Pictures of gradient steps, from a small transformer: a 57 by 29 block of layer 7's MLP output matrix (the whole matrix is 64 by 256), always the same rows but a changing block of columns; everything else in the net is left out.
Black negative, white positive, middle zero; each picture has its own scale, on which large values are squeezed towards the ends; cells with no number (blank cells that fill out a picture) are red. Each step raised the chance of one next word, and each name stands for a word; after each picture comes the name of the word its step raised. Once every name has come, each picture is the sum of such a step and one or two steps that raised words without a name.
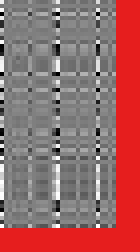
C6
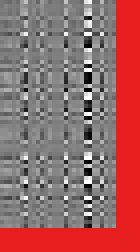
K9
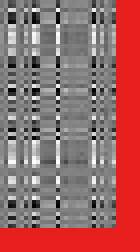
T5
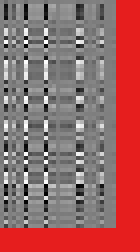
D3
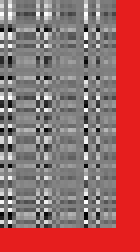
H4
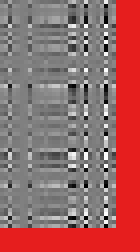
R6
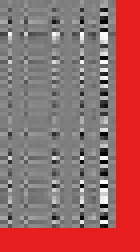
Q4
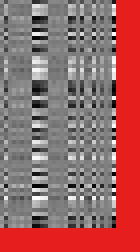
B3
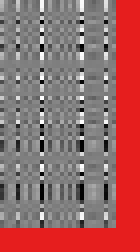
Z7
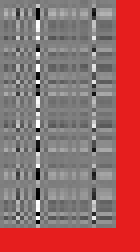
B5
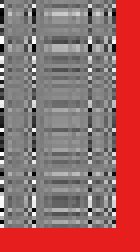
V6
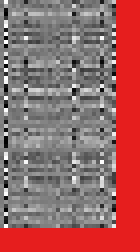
T5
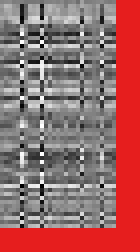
D3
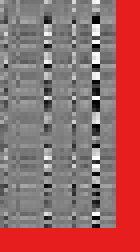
Z7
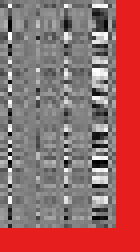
Q4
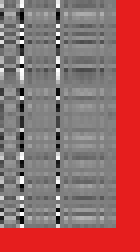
V6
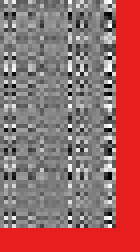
B5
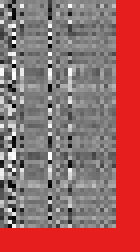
R6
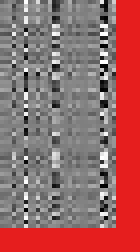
K9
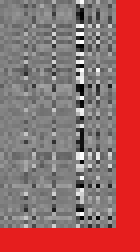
R6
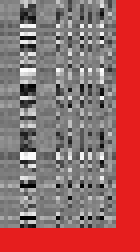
R6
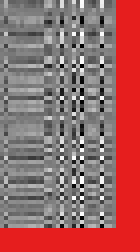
K9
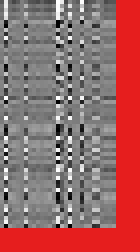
Z7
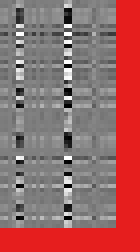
Q4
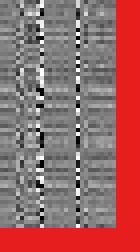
B3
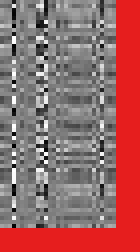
D3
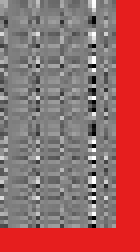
K9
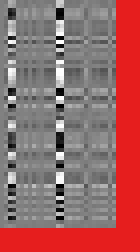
D3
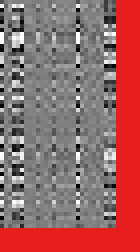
H4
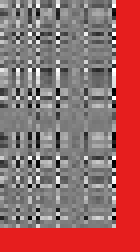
Q4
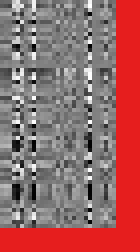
Z7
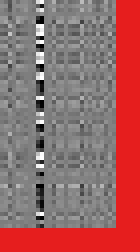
Z7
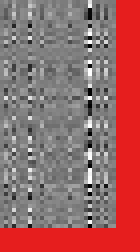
D3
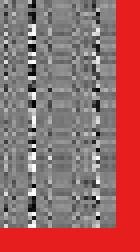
C6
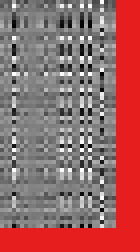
K9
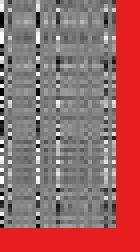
T5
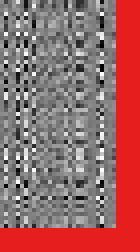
K9
